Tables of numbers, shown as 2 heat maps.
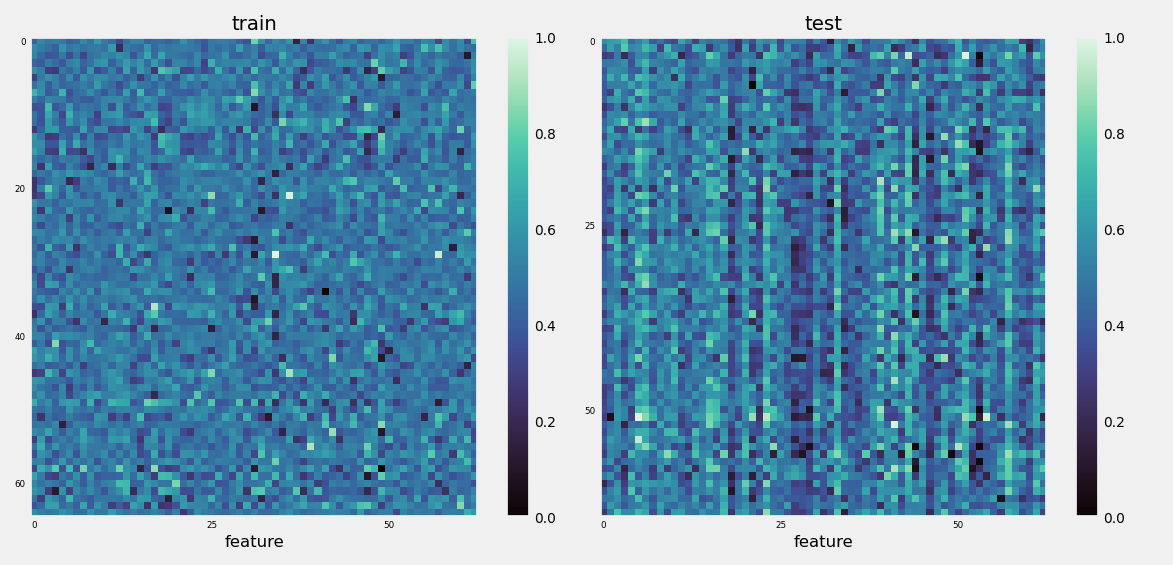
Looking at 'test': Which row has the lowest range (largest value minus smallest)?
10
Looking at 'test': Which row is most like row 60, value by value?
9
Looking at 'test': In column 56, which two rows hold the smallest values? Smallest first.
62, 38
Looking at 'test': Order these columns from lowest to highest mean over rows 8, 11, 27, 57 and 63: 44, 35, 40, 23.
44, 35, 40, 23
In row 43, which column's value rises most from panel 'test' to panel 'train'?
42
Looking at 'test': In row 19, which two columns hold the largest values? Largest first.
39, 23
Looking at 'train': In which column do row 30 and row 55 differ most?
39
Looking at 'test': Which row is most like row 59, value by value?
12
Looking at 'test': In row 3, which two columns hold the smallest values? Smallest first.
53, 44
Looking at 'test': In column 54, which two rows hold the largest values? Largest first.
51, 28
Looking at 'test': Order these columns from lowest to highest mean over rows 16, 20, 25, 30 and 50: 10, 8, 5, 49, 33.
49, 8, 10, 5, 33
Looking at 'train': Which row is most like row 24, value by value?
47
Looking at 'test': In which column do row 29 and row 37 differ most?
21
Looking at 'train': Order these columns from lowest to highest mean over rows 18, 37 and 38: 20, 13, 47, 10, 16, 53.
10, 53, 20, 47, 13, 16
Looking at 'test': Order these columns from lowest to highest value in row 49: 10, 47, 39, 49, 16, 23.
47, 49, 10, 39, 16, 23
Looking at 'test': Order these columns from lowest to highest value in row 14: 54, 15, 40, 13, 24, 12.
54, 12, 13, 40, 24, 15
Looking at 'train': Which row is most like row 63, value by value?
12
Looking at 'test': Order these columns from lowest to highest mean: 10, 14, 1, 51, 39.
1, 14, 10, 39, 51
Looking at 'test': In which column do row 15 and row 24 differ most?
5
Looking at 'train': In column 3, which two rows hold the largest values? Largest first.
41, 58
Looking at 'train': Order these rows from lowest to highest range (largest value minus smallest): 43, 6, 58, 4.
6, 4, 43, 58
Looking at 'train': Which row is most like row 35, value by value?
27
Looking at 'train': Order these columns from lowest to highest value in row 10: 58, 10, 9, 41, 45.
9, 45, 41, 10, 58
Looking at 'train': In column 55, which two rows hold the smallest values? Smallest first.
51, 36
